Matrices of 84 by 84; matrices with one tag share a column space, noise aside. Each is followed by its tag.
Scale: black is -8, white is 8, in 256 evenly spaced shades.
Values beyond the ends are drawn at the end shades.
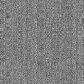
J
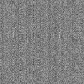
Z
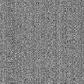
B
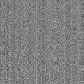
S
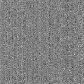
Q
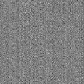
B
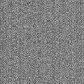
B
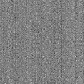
B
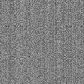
B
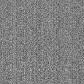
S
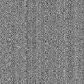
B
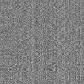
S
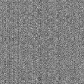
Q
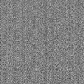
S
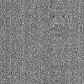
J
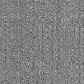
J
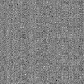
Z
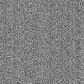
B
